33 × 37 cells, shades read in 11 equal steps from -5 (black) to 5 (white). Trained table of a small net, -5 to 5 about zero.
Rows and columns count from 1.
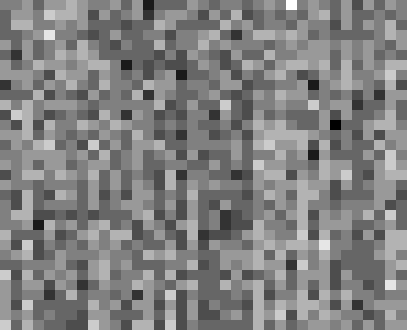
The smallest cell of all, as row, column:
13, 31
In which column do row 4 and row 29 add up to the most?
36
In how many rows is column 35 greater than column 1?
11
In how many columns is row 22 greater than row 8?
10
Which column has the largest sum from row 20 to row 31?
28
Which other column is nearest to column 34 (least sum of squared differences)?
8
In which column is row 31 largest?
3
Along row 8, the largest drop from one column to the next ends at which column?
17
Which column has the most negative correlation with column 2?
9
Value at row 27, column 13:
-1
